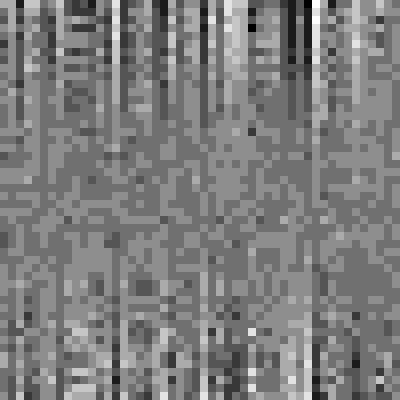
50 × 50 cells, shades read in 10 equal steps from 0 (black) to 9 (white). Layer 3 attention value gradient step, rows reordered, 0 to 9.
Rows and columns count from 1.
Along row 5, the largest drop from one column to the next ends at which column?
16
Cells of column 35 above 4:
26
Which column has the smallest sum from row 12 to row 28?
39
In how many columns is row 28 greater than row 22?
17
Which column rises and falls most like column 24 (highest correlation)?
19
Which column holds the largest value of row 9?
4
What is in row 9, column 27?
5
